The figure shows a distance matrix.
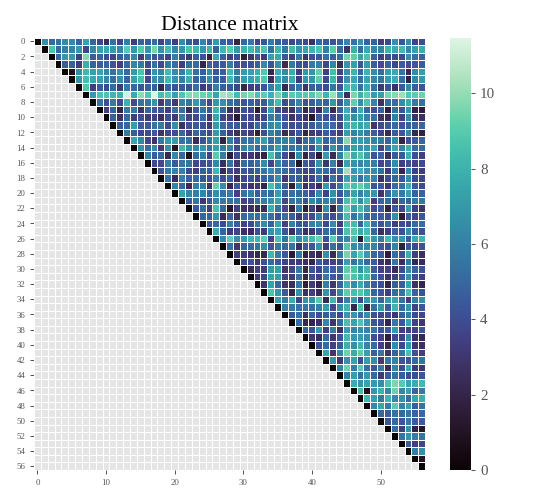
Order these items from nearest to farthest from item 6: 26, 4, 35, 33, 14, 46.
33, 14, 26, 4, 35, 46
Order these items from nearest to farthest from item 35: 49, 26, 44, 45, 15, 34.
49, 15, 44, 34, 45, 26
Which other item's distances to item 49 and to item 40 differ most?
10
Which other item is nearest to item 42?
34
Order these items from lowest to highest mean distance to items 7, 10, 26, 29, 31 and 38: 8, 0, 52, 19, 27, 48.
0, 27, 8, 19, 52, 48
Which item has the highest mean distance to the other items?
7
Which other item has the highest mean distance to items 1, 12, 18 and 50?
46
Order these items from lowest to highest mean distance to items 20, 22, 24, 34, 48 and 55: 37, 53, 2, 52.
53, 37, 2, 52
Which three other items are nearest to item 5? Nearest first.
4, 54, 34
